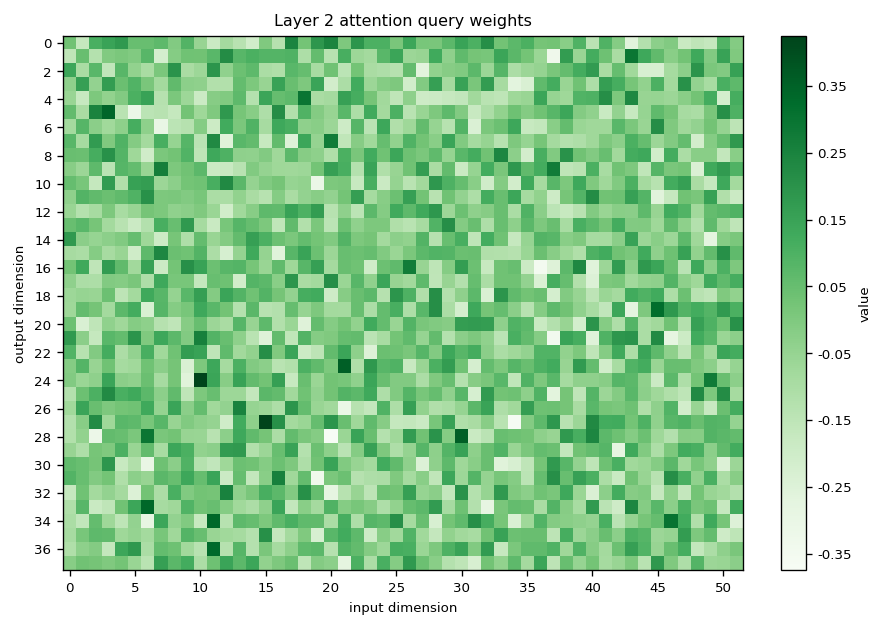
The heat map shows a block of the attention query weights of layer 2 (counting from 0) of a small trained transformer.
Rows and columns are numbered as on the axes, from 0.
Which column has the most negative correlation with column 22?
46
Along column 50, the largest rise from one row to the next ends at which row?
5
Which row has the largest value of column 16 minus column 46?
21
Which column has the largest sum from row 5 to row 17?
50
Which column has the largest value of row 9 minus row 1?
37
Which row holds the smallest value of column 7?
6
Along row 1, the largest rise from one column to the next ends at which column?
38
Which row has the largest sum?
1
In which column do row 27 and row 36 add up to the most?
15
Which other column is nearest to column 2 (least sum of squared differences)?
36
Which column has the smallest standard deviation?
8
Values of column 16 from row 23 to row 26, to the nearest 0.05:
-0.15 0.15 0.05 -0.1
